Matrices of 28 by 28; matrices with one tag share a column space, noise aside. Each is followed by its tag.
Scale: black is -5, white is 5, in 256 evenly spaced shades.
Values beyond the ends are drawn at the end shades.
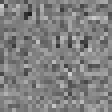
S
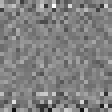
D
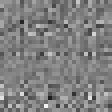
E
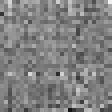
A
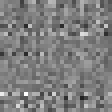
E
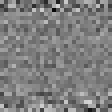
D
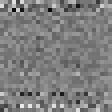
D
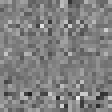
E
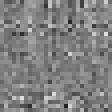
E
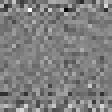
D
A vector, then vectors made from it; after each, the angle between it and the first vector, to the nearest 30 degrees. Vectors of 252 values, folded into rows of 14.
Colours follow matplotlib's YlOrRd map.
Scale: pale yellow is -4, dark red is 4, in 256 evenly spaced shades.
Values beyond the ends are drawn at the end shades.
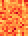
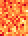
90 degrees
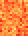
150 degrees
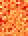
120 degrees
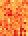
90 degrees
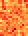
30 degrees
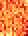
120 degrees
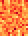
30 degrees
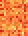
120 degrees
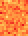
60 degrees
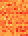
90 degrees
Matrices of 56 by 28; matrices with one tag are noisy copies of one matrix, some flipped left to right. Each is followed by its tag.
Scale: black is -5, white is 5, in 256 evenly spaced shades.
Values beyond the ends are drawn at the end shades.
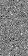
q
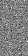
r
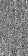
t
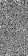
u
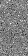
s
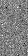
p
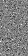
r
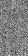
t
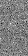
s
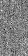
t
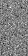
p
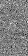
s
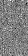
u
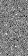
q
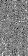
t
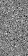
q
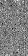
u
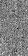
t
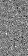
q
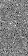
s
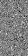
q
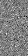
q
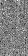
u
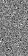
r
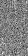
t
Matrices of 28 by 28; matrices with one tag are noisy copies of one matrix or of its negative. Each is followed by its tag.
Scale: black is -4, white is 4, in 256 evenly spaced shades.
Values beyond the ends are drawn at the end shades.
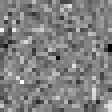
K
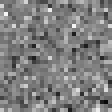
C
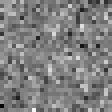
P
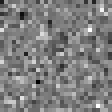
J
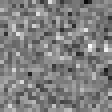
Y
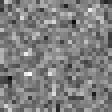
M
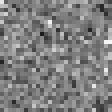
J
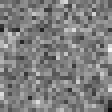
K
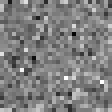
C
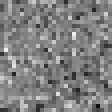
C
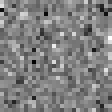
J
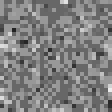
K
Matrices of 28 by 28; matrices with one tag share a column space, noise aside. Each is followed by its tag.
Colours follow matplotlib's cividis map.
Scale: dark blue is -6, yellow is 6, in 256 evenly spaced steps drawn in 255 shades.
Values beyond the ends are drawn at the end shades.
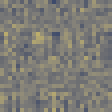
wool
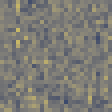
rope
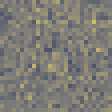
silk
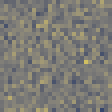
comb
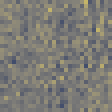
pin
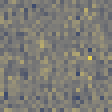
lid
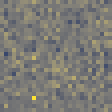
silk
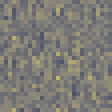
lid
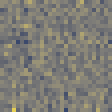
wool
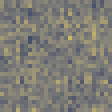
comb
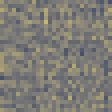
silk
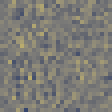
lid
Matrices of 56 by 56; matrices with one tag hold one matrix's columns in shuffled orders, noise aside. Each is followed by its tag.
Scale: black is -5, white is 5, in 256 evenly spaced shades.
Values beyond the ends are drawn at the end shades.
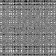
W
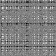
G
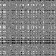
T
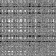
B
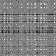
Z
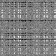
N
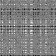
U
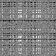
N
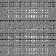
N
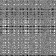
U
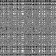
W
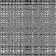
W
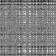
W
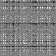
G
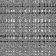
B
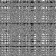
G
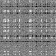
B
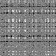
B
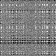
T
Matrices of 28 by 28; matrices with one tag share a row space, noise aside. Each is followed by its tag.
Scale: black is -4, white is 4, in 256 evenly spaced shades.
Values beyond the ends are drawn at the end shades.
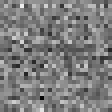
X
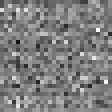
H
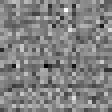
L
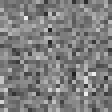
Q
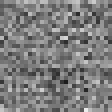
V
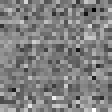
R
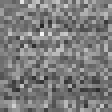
X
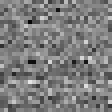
Q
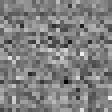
V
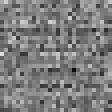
L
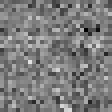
V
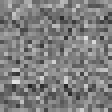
X
